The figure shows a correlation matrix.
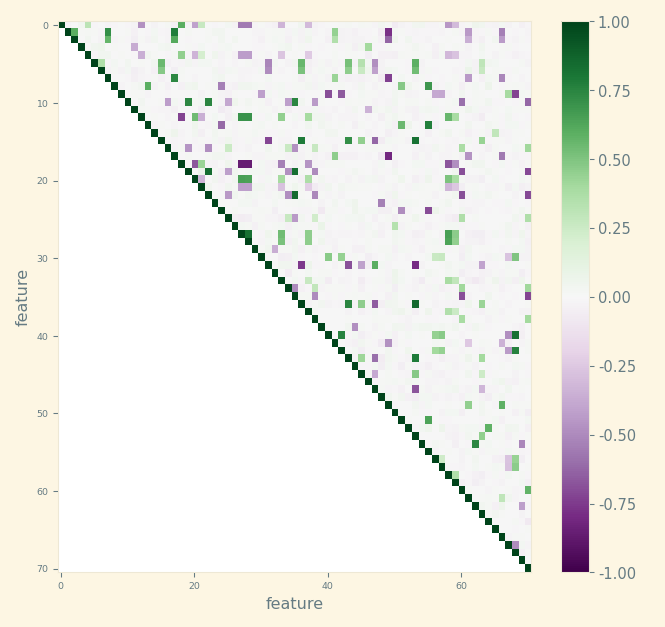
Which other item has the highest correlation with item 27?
28
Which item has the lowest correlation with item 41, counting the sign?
49
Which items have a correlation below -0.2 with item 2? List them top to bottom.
49, 61, 66
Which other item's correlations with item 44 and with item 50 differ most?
39
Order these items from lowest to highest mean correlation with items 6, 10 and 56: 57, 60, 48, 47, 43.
60, 47, 48, 57, 43
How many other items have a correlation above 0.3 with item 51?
3
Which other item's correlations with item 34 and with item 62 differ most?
54
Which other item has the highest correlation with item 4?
18
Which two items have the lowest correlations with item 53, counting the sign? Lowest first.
31, 47
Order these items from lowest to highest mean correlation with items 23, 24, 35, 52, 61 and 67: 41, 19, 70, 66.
70, 41, 66, 19
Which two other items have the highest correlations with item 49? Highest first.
66, 61
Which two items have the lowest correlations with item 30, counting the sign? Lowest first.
9, 67
